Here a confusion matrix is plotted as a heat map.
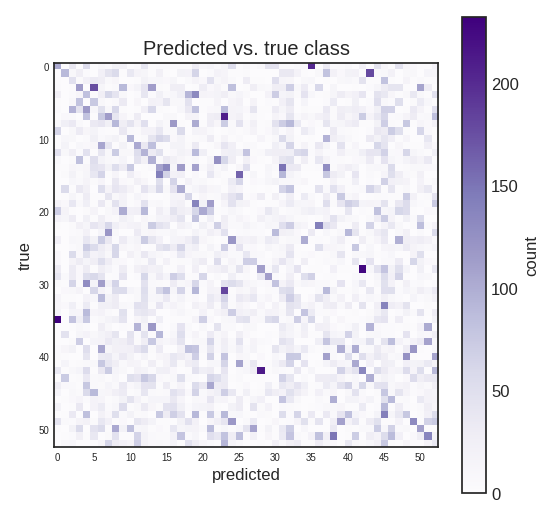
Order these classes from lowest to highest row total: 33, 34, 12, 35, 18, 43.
18, 34, 33, 43, 35, 12
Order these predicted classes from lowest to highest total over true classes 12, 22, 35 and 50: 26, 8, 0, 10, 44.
10, 44, 26, 8, 0
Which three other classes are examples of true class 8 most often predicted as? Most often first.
16, 19, 32
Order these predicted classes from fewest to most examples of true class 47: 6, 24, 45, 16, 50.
50, 24, 6, 16, 45
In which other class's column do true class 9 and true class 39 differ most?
49
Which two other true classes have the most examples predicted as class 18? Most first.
4, 39
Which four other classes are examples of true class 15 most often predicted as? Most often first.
25, 14, 31, 37
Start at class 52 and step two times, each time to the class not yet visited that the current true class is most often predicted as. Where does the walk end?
7
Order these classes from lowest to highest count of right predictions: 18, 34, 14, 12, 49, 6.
6, 18, 34, 12, 14, 49
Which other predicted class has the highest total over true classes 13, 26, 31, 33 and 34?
23
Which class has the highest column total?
45
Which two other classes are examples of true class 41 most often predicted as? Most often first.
25, 6
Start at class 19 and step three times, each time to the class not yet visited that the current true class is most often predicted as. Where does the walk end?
5
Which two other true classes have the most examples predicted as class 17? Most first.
14, 51
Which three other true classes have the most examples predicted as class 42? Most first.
28, 7, 44
